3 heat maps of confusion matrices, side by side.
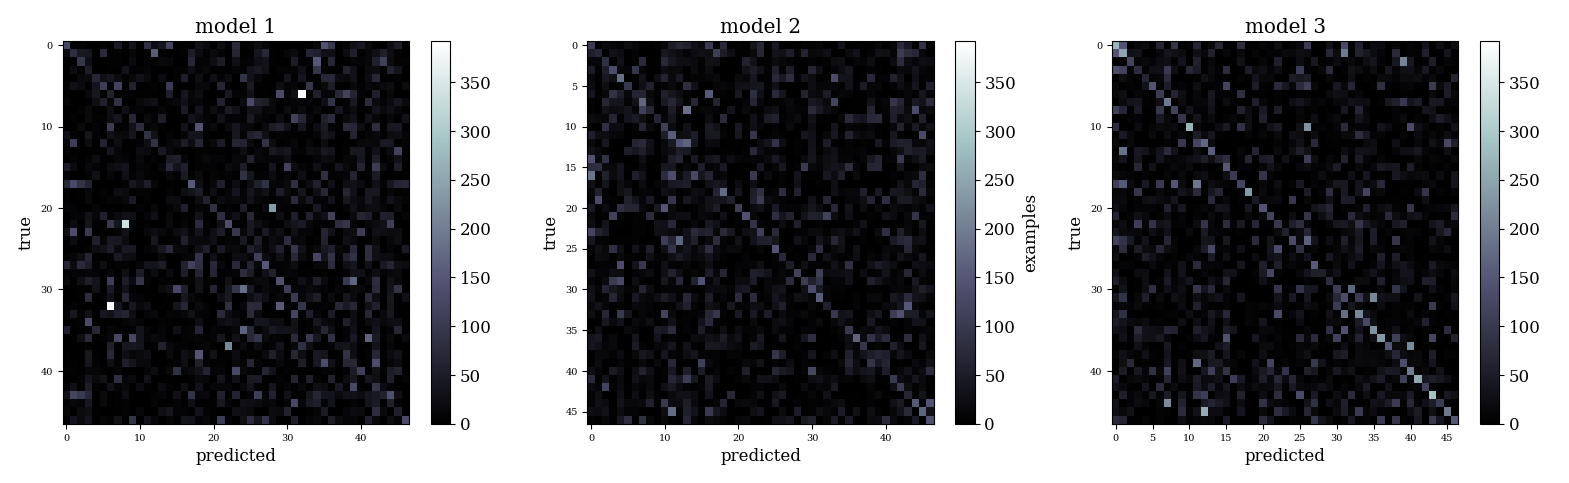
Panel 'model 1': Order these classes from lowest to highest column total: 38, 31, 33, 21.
33, 21, 38, 31
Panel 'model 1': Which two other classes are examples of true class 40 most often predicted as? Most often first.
23, 15
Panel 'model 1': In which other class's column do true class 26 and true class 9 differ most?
34
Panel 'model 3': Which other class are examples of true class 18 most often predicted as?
34
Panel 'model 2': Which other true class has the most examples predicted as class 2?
42
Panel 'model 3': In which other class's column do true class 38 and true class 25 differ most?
22
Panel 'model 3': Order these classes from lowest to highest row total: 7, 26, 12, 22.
26, 12, 7, 22
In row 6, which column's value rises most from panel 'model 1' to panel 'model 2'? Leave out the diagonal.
16
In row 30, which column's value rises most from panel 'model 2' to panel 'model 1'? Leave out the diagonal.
24
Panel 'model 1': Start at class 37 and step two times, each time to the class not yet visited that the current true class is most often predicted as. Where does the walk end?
8
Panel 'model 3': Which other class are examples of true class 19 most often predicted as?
24
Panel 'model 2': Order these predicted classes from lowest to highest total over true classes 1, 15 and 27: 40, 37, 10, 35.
37, 40, 10, 35
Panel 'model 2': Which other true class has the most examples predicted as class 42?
33
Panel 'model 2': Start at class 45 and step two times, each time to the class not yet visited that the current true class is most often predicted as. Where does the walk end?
22
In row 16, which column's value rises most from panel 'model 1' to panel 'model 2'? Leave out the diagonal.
0
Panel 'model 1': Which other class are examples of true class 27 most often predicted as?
17
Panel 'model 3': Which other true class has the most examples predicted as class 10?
3
